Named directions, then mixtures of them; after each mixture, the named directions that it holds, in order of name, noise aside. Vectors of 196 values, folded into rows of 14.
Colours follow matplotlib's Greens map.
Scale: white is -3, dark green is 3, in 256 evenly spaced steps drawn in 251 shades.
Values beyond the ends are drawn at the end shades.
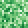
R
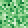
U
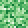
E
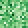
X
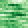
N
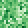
E, R, X.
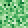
U.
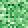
E, N, U.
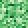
E, N, X.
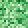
E, N, R.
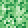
E, X.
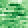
N.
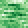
N.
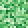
E.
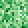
R, X.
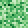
N, U, X.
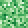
U.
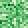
N, U.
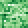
N, R, U.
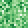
R, U, X.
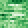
N.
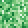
R, X.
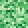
E.
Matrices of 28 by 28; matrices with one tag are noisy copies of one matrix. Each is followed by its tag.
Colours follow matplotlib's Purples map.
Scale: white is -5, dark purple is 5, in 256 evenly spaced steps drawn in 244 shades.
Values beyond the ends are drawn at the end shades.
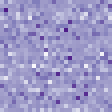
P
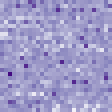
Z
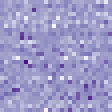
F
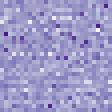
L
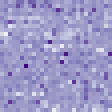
Z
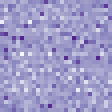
L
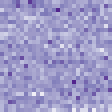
Z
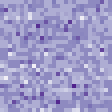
P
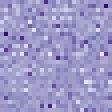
L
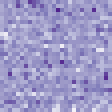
Z
